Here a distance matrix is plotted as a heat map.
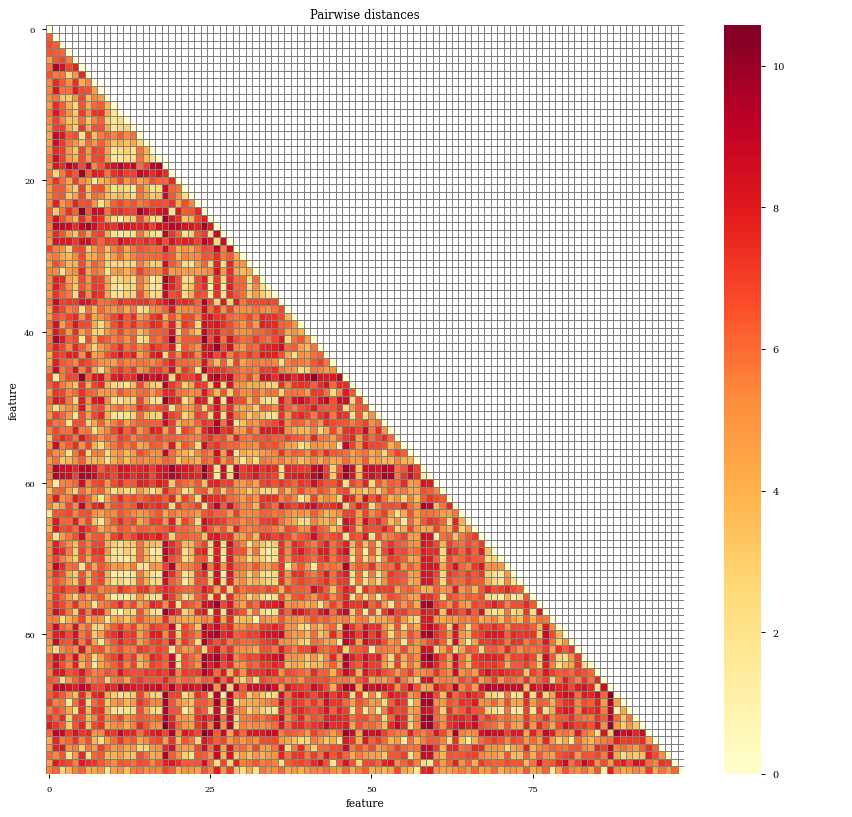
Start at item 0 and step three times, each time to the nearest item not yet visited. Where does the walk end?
66
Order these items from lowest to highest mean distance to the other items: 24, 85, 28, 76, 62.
62, 76, 85, 28, 24
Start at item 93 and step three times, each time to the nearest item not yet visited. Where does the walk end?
28
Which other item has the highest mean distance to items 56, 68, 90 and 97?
18
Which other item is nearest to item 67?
60
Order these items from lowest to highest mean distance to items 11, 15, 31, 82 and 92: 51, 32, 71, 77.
51, 77, 32, 71
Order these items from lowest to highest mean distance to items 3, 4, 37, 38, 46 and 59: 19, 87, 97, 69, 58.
97, 69, 19, 58, 87
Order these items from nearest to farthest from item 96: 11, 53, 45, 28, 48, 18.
11, 48, 53, 45, 28, 18
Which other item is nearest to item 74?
48
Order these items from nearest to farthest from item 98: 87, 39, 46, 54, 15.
39, 15, 46, 54, 87
